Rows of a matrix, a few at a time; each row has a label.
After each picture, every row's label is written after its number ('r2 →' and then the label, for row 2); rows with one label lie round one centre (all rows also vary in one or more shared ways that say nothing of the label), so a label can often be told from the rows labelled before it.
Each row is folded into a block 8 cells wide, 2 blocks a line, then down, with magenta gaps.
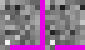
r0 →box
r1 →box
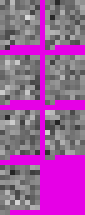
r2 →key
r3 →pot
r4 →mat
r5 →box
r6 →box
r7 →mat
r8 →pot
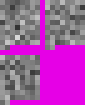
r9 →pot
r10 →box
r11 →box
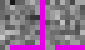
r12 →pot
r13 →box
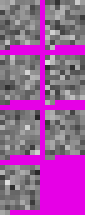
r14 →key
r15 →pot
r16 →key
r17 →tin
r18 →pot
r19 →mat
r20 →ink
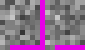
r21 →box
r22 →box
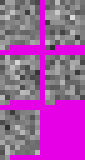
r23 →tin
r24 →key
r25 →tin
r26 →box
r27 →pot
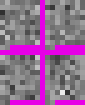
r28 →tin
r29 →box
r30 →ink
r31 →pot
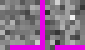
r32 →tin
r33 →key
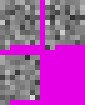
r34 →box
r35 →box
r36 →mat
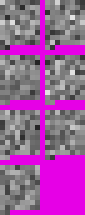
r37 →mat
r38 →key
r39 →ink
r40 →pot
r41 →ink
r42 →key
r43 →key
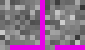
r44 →tin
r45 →pot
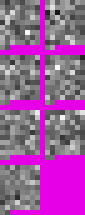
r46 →ink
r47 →mat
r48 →ink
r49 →tin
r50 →key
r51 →key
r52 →key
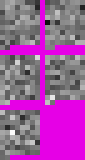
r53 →mat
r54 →pot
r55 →ink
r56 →box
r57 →mat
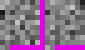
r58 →ink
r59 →tin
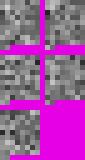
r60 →mat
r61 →mat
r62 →box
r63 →mat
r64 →pot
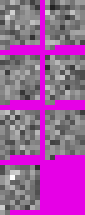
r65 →ink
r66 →box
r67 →pot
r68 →tin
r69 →box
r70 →tin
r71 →tin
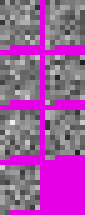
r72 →pot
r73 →tin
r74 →key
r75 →ink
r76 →ink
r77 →ink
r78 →ink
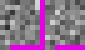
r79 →key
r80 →ink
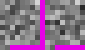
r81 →key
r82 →box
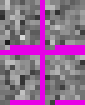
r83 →ink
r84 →mat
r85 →key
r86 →key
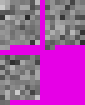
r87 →ink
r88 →mat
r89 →pot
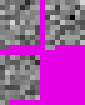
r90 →mat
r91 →ink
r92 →ink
